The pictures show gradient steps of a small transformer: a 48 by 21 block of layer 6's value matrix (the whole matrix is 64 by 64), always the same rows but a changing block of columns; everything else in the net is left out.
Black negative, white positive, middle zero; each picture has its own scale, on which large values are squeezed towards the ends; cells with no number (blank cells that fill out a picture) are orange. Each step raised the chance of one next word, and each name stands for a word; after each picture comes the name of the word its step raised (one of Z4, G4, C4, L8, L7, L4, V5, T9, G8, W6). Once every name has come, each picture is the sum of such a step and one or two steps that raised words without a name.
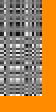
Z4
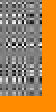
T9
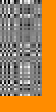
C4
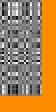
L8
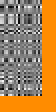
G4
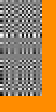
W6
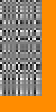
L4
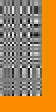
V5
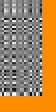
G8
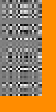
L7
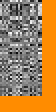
L8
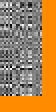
L7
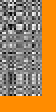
L8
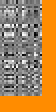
V5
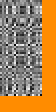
G4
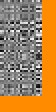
L4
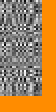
T9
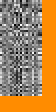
V5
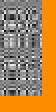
L4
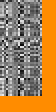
T9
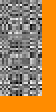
C4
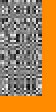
G4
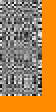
C4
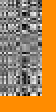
G8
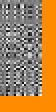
L7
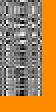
V5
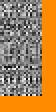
Z4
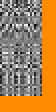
V5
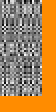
C4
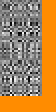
Z4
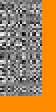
T9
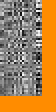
L8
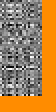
L7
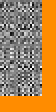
L7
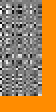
L7
